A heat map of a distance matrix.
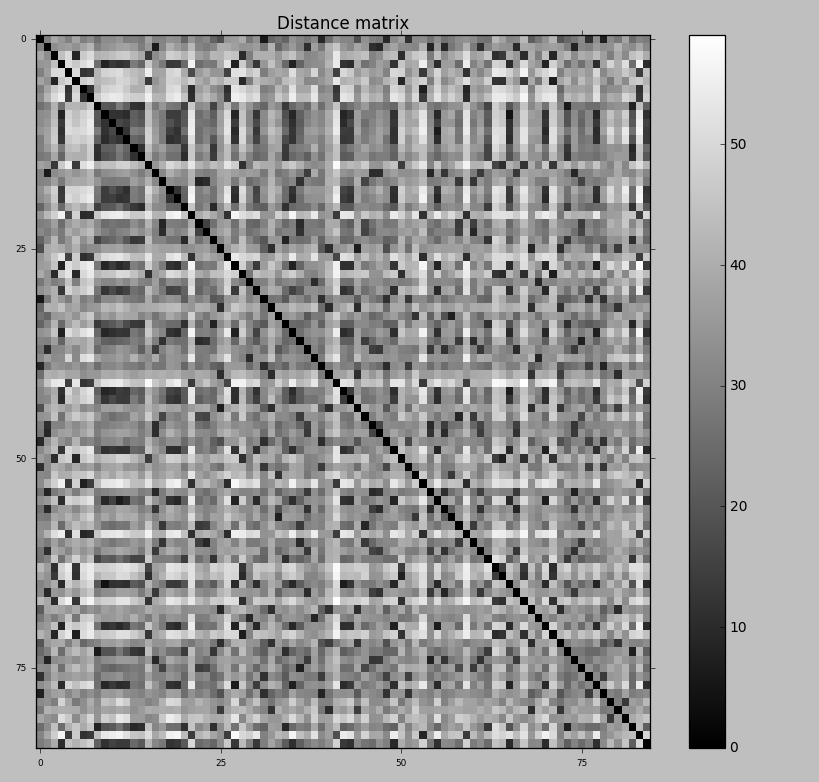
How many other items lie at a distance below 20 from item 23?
7
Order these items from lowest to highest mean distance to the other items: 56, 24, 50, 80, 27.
24, 56, 27, 80, 50
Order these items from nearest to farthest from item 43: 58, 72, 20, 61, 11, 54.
11, 20, 58, 54, 61, 72
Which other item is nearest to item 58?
45
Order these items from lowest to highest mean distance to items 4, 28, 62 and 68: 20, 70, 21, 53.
20, 53, 21, 70
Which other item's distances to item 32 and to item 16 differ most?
1
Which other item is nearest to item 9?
65
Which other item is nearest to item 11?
55
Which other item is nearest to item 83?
53
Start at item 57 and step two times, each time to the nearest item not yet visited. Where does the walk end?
52
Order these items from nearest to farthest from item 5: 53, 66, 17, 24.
66, 17, 24, 53
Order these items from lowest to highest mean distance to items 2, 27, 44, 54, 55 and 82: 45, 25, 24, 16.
24, 16, 25, 45
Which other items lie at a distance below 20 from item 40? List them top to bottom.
25, 32, 44, 68, 72, 80
